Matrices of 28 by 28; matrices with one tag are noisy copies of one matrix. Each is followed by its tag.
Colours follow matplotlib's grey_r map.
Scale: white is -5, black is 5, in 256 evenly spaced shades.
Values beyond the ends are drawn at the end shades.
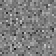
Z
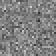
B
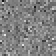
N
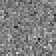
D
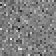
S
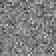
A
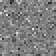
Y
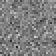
D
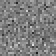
Z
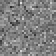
A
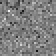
A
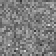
B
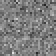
Z
